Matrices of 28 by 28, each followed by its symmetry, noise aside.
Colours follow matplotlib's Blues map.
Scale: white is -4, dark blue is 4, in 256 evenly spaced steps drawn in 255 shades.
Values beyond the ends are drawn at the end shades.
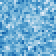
symmetric across the other diagonal.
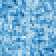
same after a half turn.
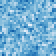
same after a half turn.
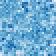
symmetric.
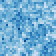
symmetric.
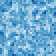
symmetric.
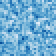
antisymmetric.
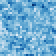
no symmetry.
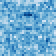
mirrored left to right.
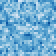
mirrored left to right.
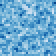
no symmetry.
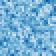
symmetric across the other diagonal.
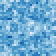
mirrored top to bottom.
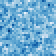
antisymmetric.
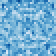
mirrored left to right.
